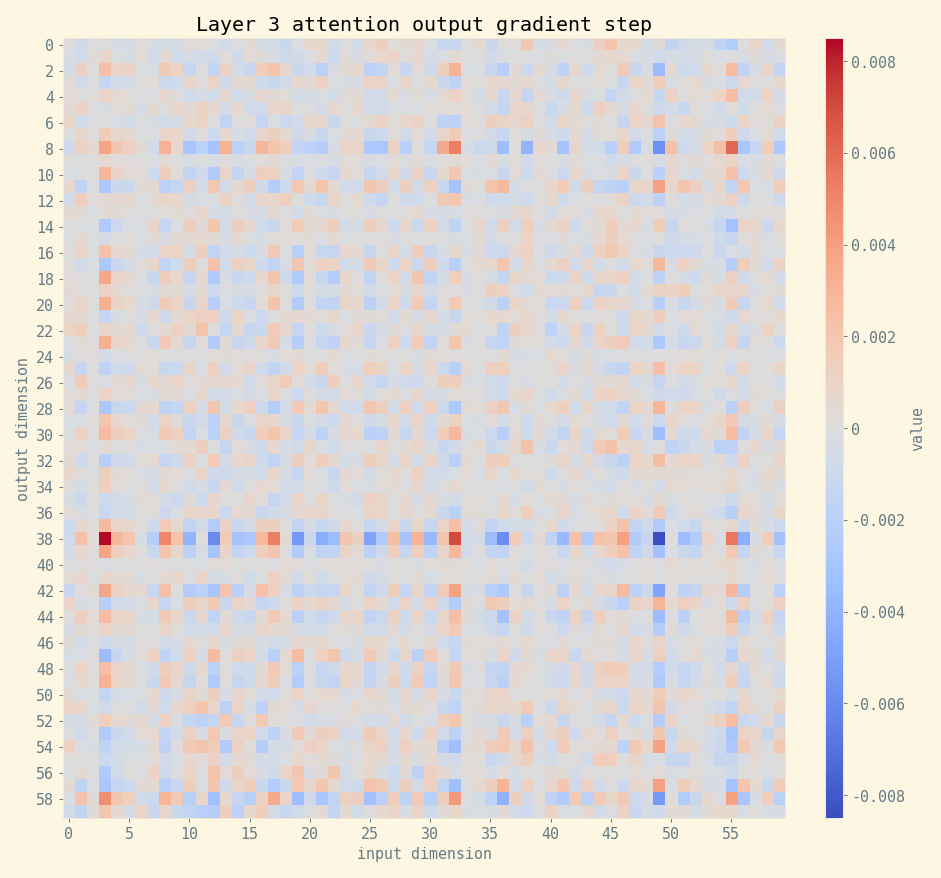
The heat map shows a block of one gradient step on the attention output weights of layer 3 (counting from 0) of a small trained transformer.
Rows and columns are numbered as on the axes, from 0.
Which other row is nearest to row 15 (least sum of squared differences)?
13
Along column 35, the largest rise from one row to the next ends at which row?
43
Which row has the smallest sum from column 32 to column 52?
38
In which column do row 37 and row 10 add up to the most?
3
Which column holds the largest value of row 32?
49
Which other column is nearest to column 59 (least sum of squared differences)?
41
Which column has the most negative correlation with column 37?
40
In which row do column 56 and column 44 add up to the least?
8
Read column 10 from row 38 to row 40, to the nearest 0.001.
-0.004 -0.002 0
